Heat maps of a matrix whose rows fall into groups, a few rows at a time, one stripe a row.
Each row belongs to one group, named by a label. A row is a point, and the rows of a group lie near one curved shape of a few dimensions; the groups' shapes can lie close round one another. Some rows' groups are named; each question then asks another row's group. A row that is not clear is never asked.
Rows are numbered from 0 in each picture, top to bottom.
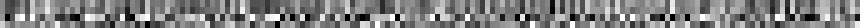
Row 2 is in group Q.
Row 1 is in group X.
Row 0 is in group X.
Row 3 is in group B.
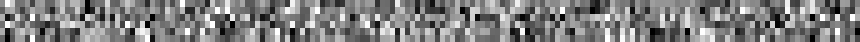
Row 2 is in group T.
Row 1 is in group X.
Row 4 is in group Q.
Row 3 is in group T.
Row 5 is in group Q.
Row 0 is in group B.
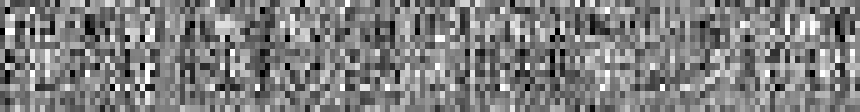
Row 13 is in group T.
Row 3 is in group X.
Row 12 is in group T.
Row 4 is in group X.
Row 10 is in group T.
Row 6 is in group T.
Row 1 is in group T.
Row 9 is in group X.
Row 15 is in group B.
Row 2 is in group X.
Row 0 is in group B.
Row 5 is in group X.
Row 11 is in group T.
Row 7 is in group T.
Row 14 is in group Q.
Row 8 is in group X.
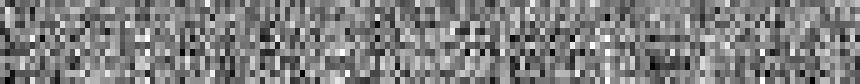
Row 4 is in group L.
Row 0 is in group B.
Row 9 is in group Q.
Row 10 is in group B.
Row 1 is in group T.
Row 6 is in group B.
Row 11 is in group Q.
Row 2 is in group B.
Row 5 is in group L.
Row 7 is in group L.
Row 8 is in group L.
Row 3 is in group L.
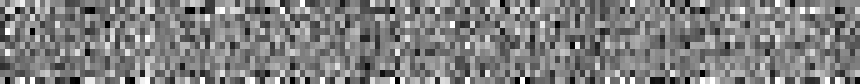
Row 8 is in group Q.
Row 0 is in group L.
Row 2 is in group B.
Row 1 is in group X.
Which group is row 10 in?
X
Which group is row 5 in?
T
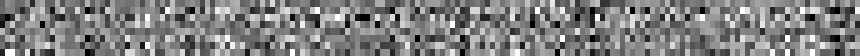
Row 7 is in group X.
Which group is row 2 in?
Q
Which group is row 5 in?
X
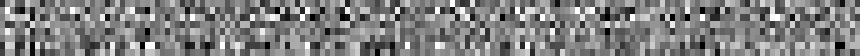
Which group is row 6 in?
X
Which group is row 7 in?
T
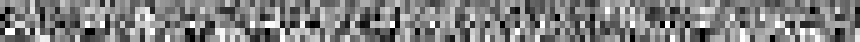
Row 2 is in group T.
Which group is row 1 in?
Q
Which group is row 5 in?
X
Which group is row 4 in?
X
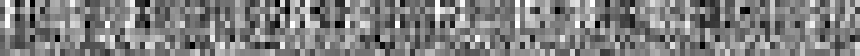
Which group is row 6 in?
X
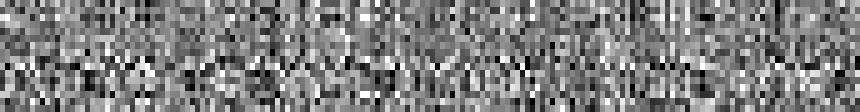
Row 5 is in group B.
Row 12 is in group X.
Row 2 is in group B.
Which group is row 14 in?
L
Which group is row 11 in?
L
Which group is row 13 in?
B
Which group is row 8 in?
T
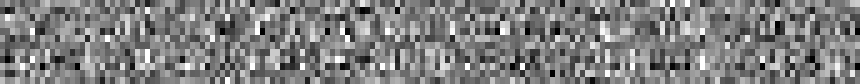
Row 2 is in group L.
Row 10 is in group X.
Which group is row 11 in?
B
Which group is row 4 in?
T
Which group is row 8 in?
Q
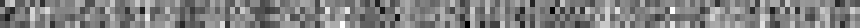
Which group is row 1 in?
X
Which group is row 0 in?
T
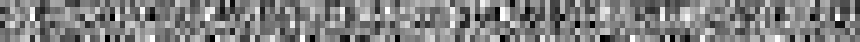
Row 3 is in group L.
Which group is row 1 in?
T
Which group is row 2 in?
T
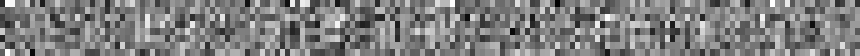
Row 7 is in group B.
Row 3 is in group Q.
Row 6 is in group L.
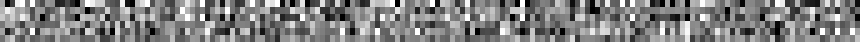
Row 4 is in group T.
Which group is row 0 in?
Q
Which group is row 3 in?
T
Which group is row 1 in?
B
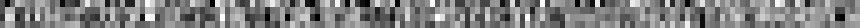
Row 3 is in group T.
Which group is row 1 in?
T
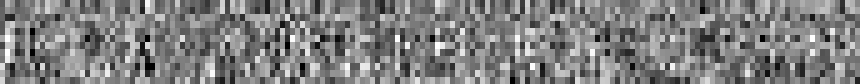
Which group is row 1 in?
X
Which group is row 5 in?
B
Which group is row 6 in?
X
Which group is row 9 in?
B
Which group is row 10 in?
B
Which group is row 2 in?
B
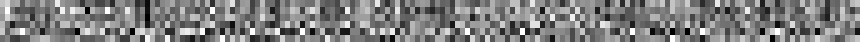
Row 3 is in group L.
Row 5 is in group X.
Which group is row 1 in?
B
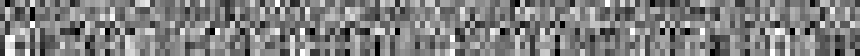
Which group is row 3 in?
T
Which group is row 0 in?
Q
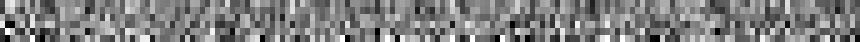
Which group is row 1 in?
L
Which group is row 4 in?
T
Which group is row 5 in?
T
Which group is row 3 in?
L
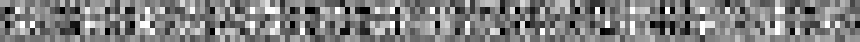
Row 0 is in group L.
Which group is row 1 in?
Q
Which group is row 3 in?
Q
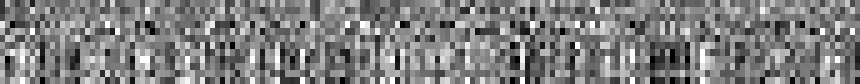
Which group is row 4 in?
T
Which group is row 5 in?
T
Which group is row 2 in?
T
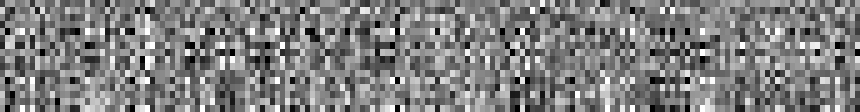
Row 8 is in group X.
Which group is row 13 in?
L
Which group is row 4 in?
Q
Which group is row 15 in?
Q
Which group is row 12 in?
T
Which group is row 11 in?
Q
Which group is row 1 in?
B
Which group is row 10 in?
T
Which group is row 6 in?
X
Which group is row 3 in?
T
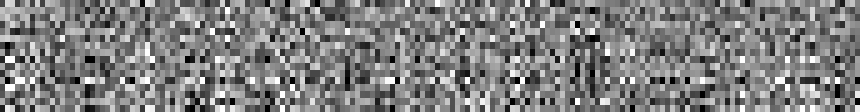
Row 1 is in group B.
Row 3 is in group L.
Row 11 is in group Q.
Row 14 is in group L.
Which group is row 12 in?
X
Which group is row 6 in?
Q
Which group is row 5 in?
B
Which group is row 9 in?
B
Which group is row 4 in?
B
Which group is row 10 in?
L
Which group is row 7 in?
L
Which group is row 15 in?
X
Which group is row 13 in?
X
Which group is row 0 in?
X
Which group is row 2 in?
L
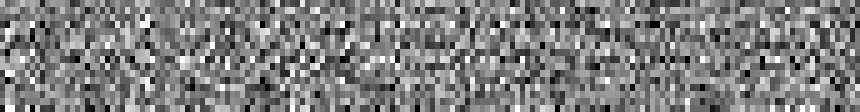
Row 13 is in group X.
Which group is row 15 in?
X
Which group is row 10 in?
X
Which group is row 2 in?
T
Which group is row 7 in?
T
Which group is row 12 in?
X
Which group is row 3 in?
T
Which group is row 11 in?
T
